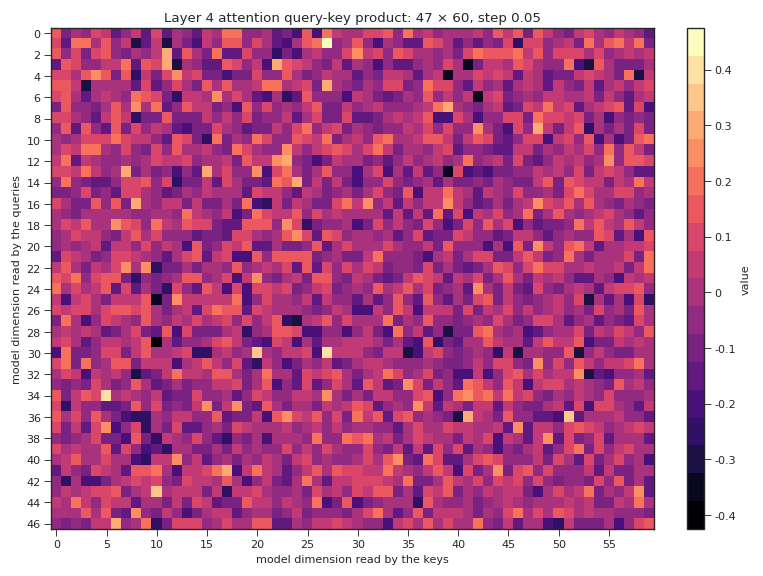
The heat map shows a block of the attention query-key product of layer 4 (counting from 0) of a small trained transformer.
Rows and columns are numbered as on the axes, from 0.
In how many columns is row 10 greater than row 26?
27
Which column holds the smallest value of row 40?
9
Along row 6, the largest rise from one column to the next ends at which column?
43
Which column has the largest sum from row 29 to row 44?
5
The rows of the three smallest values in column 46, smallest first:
30, 1, 18
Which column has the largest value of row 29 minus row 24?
17
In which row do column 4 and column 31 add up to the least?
8
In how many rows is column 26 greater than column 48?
14
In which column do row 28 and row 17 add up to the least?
39
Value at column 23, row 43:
-0.05
